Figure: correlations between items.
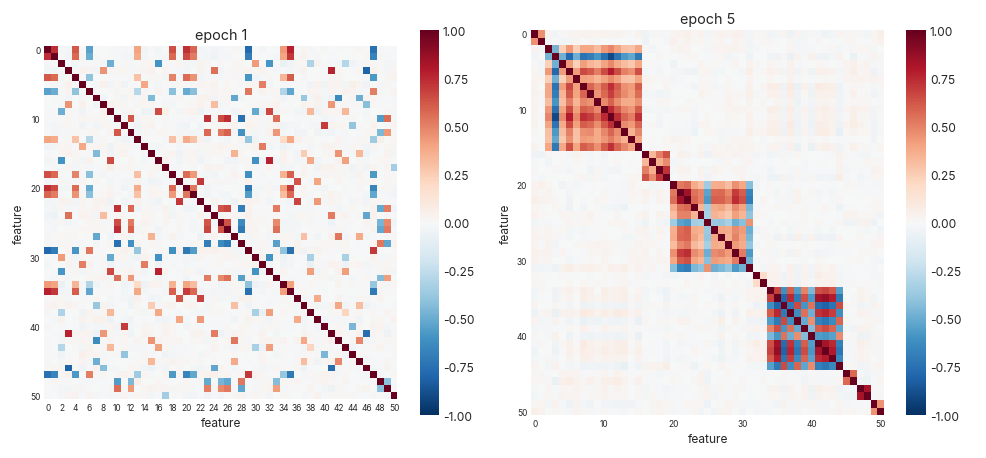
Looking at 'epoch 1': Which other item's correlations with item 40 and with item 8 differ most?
11
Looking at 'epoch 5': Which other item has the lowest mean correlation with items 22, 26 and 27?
31
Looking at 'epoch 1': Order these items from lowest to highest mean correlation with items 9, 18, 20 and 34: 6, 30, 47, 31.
47, 6, 30, 31
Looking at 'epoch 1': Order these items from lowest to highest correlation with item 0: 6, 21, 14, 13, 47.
47, 6, 14, 13, 21
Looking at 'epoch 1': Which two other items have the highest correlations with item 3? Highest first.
41, 24
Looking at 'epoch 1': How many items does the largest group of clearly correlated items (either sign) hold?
12
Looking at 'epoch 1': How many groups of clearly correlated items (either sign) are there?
9
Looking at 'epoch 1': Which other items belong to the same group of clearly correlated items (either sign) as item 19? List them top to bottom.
22, 36, 39
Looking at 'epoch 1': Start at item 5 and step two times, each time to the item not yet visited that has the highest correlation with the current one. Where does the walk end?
14
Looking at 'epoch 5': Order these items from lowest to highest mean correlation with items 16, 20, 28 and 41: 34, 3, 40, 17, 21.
40, 3, 17, 34, 21
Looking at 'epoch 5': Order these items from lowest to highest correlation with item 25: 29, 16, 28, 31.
29, 28, 16, 31
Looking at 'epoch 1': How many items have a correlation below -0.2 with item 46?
4
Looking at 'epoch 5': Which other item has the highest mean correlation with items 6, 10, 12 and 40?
11
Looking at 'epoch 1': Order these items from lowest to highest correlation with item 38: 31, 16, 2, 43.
2, 31, 43, 16
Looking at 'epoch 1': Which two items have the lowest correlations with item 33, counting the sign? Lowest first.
28, 48
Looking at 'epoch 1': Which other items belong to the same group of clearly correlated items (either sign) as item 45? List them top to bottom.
7, 15, 27, 37, 42
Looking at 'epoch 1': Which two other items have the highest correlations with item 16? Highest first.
32, 9
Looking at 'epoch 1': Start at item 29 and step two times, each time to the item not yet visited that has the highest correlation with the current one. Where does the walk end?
6
